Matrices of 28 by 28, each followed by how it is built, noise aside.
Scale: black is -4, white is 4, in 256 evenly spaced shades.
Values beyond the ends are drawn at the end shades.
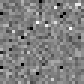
sparse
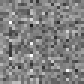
uneven columns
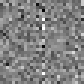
uneven columns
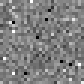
sparse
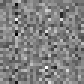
uneven columns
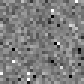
sparse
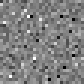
sparse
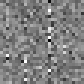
uneven columns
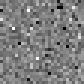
sparse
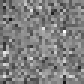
uneven columns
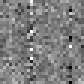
uneven columns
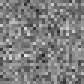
blocks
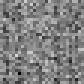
blocks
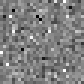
sparse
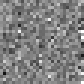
uneven columns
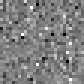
sparse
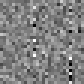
uneven columns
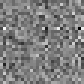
low rank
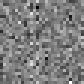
uneven columns
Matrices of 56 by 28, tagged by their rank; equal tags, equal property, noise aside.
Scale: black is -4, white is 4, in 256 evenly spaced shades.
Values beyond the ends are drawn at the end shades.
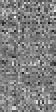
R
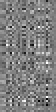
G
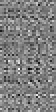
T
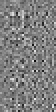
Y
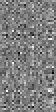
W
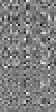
T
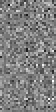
W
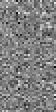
R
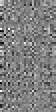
G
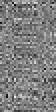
T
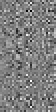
T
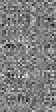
Y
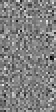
R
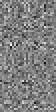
Y
